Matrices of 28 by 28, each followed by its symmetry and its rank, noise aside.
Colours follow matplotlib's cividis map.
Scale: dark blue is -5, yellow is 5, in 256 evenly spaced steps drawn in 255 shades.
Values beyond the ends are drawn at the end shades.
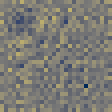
symmetric, rank six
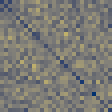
symmetric, rank six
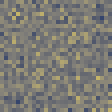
symmetric, rank six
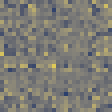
no symmetry, rank four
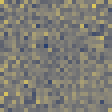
symmetric, rank eight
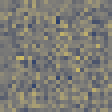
antisymmetric, rank six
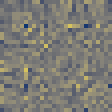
symmetric, rank eight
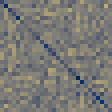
symmetric, rank eight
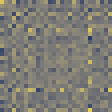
symmetric, rank four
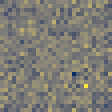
symmetric, rank eight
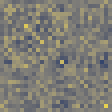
symmetric, rank eight
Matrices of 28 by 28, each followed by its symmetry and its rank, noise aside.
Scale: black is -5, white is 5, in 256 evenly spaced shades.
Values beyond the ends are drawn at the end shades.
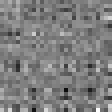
no symmetry, rank four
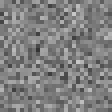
no symmetry, rank six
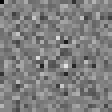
symmetric, rank six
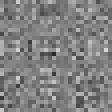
no symmetry, rank six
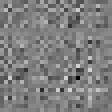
symmetric, rank four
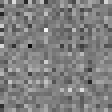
antisymmetric, rank four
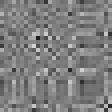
symmetric, rank three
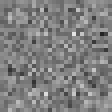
no symmetry, rank six
